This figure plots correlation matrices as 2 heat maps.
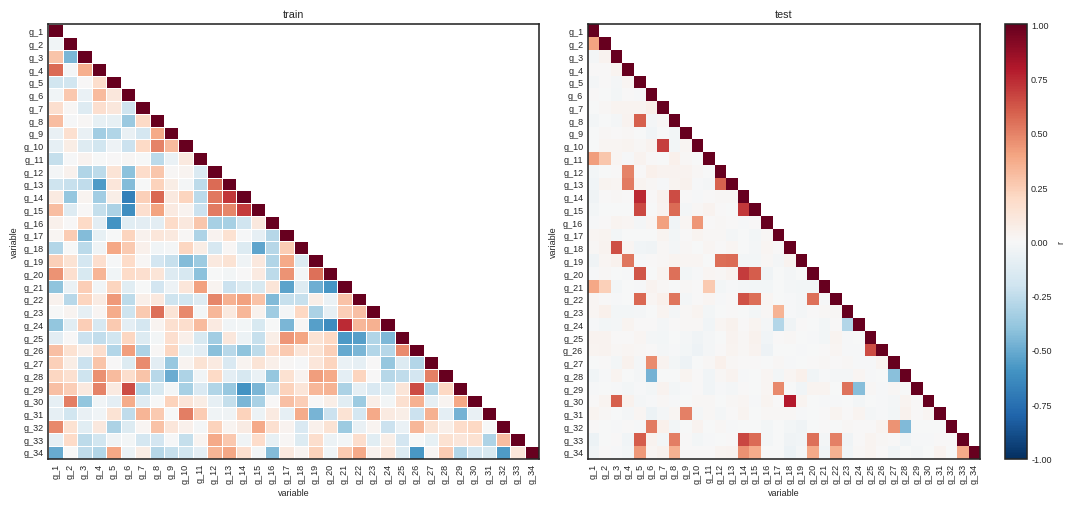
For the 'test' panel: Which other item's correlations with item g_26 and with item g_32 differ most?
g_25
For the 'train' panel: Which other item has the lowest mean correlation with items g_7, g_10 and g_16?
g_29
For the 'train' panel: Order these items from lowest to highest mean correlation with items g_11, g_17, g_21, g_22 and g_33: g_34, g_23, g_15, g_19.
g_19, g_15, g_23, g_34
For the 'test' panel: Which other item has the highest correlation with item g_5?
g_14
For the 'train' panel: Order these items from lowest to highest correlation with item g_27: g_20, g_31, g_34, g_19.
g_34, g_19, g_20, g_31
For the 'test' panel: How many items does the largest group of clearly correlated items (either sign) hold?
8
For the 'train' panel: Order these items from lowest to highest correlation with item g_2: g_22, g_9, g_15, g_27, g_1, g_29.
g_22, g_15, g_1, g_27, g_9, g_29
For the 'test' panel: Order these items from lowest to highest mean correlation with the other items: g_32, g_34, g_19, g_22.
g_32, g_19, g_34, g_22
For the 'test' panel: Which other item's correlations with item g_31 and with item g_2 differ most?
g_9
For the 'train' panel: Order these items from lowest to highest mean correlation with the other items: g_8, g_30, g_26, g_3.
g_3, g_26, g_30, g_8
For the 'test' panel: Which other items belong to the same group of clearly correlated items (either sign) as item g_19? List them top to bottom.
g_4, g_12, g_13
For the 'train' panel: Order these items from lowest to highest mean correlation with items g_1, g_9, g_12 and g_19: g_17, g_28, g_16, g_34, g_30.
g_16, g_34, g_30, g_28, g_17
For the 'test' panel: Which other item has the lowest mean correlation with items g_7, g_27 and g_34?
g_28
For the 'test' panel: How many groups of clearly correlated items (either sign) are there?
9
